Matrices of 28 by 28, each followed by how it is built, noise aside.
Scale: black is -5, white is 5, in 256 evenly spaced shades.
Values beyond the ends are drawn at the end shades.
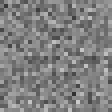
noise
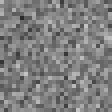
noise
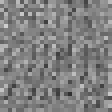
blocks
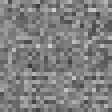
blocks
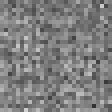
blocks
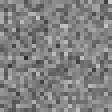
repeating rows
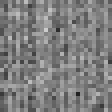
blocks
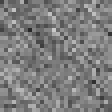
Toeplitz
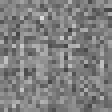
blocks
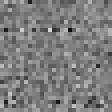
uneven rows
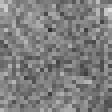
smooth
